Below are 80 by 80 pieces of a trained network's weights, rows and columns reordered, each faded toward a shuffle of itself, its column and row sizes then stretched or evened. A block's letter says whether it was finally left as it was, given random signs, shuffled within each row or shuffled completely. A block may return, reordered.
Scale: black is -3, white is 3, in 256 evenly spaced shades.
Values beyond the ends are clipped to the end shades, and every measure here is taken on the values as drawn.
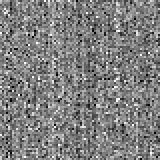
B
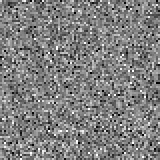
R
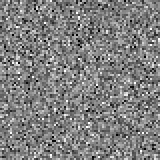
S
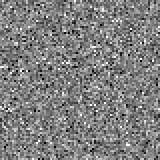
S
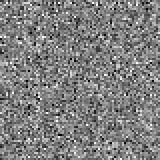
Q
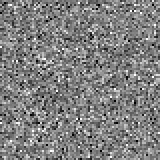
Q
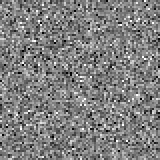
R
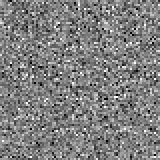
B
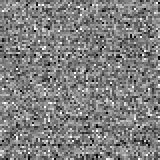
B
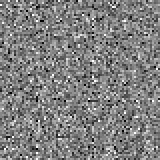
Q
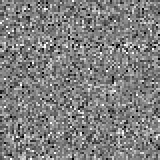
Q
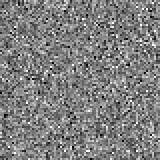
S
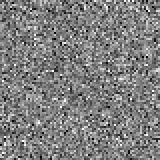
Q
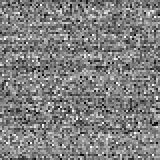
R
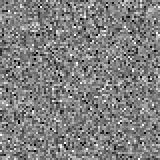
S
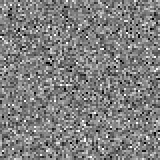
S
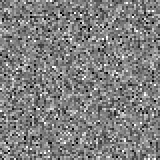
R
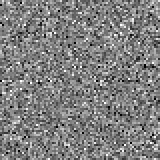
R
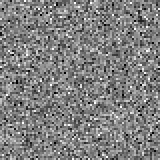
S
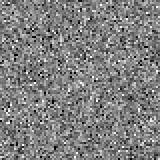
S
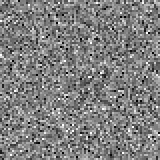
S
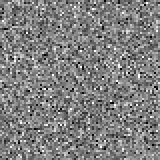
R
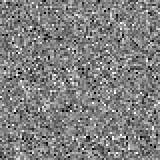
R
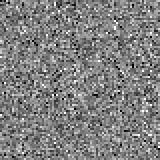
Q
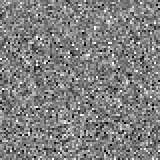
R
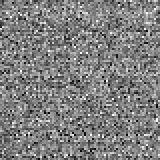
R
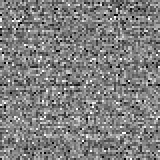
R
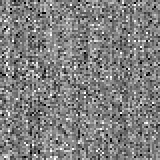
B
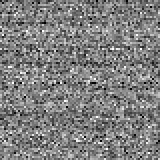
R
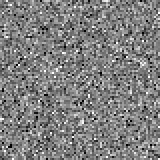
S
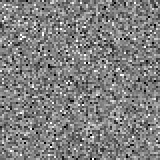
S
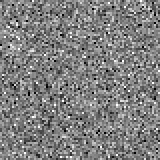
S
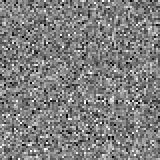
Q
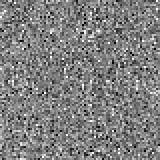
B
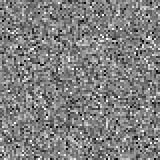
R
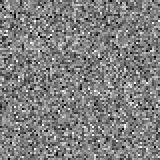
S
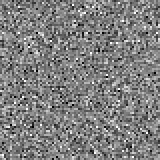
R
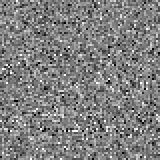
R
